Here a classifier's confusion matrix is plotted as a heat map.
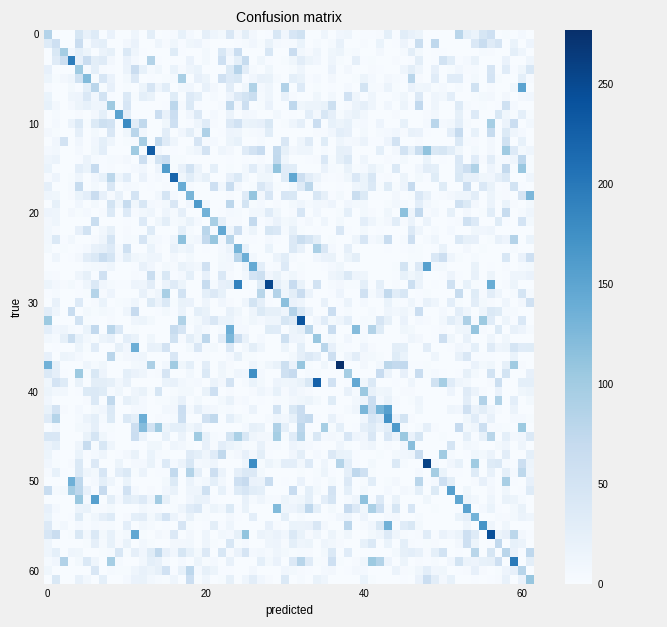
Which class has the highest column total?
32
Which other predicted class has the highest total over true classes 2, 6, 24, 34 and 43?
23
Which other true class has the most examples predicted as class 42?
59
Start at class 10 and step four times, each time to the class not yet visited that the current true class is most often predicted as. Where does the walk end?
45
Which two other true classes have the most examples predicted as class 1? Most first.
43, 56
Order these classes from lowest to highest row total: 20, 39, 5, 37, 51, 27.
27, 20, 5, 51, 39, 37
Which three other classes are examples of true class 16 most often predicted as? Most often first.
31, 8, 32
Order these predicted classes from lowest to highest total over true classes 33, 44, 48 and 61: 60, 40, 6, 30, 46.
46, 40, 30, 6, 60
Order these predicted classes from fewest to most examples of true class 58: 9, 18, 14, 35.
35, 18, 9, 14
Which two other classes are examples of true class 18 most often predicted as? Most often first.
61, 26
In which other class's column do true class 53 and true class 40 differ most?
29
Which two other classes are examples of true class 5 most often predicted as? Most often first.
17, 46
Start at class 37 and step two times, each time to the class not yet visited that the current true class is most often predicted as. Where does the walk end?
52
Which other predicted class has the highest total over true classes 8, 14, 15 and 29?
60
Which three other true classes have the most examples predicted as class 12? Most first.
43, 44, 10
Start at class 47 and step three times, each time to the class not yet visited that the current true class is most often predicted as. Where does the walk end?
13
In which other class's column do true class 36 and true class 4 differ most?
8
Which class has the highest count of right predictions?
37
